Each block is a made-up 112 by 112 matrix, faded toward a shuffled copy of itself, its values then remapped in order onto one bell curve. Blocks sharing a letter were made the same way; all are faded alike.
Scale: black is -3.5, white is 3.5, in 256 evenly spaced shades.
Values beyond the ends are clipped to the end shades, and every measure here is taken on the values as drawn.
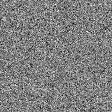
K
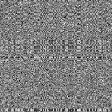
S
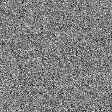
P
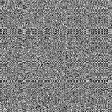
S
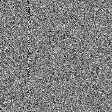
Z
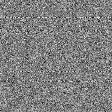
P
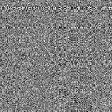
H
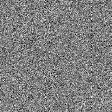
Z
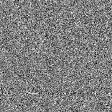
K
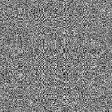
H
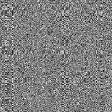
H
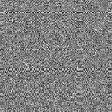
S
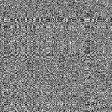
S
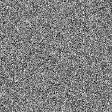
Z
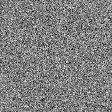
K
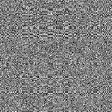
S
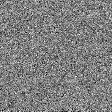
K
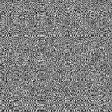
S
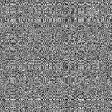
S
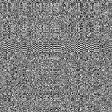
S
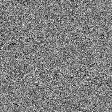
K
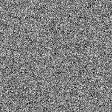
K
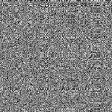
H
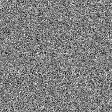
K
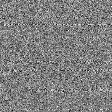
P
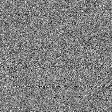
P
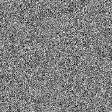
Z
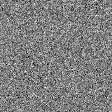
K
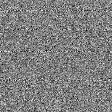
P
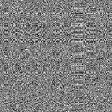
S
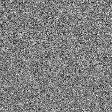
P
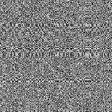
S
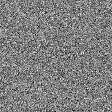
K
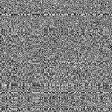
S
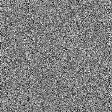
Z
